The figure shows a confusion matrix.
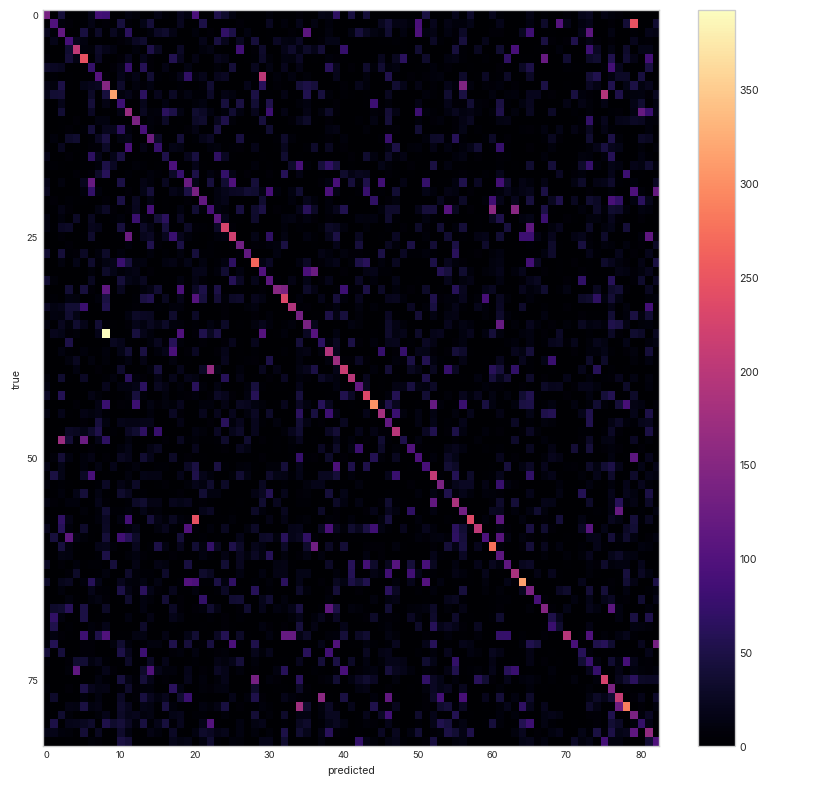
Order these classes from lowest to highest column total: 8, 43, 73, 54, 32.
54, 43, 32, 73, 8
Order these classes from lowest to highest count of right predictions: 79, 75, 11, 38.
79, 11, 38, 75
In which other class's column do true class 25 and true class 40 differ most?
22
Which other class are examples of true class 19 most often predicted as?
6
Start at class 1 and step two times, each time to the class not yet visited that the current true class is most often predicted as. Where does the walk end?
46
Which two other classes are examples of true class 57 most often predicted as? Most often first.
20, 61
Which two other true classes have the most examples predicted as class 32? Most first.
31, 70
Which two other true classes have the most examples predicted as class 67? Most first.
5, 23
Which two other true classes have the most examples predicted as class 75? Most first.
9, 82
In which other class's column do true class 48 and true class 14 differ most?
2
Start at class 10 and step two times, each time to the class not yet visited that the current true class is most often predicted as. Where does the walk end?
52
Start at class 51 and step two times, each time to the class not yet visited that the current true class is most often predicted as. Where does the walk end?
68
